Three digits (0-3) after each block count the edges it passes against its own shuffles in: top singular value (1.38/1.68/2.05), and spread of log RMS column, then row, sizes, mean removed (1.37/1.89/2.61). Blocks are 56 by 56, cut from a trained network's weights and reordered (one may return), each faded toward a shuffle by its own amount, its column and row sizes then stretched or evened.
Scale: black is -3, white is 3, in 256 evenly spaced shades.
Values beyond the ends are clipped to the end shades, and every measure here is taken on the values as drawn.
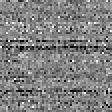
2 1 3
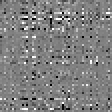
3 3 3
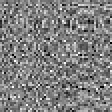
3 0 2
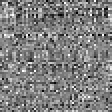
2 0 2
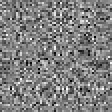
3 1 2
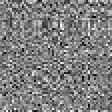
3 1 1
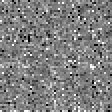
0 1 1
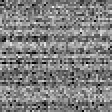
3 1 1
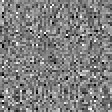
2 1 2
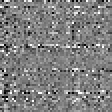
1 2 3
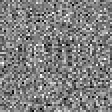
2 0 1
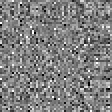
3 2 0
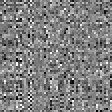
3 3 0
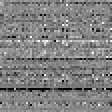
3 1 3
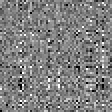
3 2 2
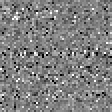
0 1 2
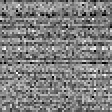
3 2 1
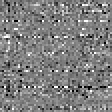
2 1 3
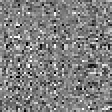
2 2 2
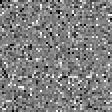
1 1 1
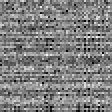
3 2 0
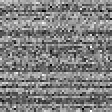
3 1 0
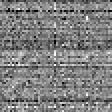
3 2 2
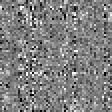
2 3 1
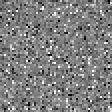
0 1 0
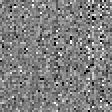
1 2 1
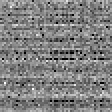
3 1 2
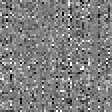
1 3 1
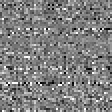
1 0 3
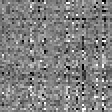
1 3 1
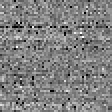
1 1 2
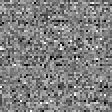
0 1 2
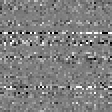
2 1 3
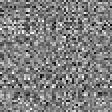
3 1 2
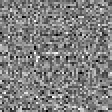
2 0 2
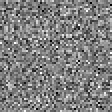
2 0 0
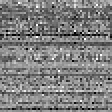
3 0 2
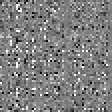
0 3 2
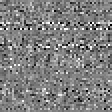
1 0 3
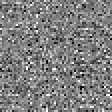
2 1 1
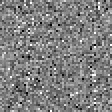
0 1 0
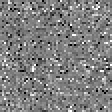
0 0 2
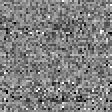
0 1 2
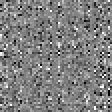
1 3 0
